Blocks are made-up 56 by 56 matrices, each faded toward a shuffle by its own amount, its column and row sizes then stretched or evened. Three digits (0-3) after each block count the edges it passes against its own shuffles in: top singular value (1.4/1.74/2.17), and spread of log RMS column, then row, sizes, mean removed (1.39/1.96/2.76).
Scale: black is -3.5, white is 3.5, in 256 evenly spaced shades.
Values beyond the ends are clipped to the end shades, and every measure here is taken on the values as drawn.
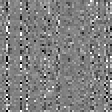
3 3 0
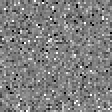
0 0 0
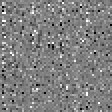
1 2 1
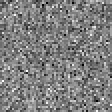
1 0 0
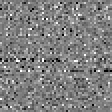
2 0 2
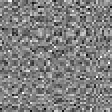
3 0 1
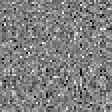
2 1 0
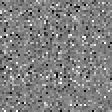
0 1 1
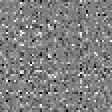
2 2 1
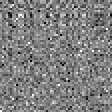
3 0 1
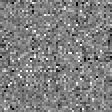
0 1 1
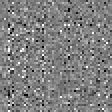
2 2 1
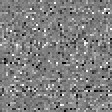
1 0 2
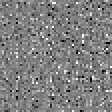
1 2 2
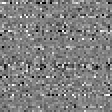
2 0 3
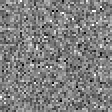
1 0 0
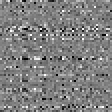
2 1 3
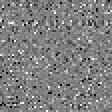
1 0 1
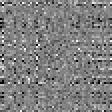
3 2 2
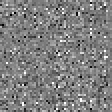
0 2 2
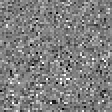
0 1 1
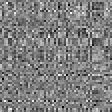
3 1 2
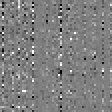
1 3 1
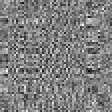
3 2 1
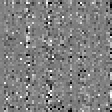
1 3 1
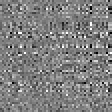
3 2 3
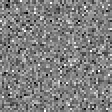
1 0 0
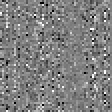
0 3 0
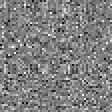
2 0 0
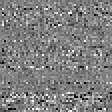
1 1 3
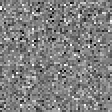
0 1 1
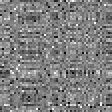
3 0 1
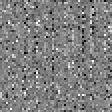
1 2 0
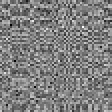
3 0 1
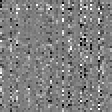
2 3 1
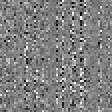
3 3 0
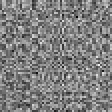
3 1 0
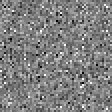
0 1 1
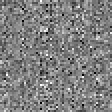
1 2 0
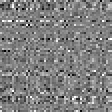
3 0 3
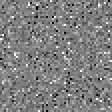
0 1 1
